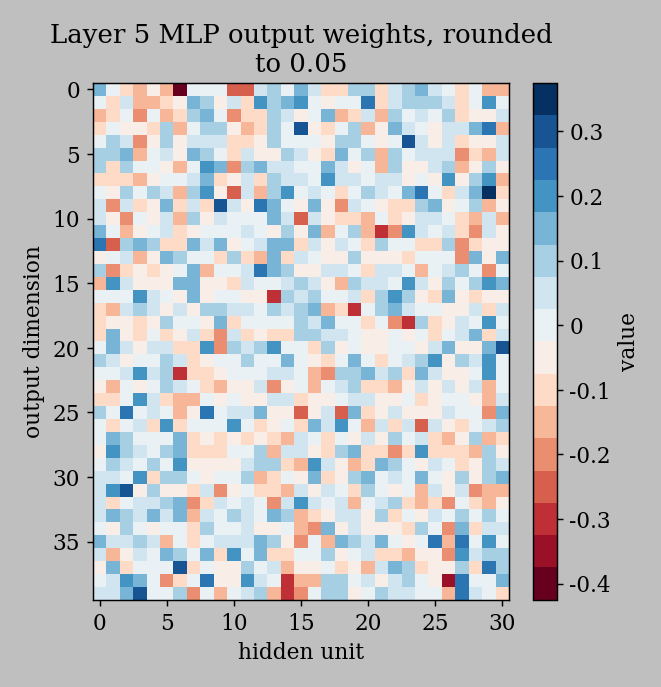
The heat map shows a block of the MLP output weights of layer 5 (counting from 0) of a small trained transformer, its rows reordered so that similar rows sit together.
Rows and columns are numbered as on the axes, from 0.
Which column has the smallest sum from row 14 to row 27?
9
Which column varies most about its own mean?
29
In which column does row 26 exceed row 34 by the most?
16
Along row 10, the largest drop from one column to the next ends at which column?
15
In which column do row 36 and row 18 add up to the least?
23
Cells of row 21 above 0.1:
4
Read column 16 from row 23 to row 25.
-0.15 -0.05 -0.05
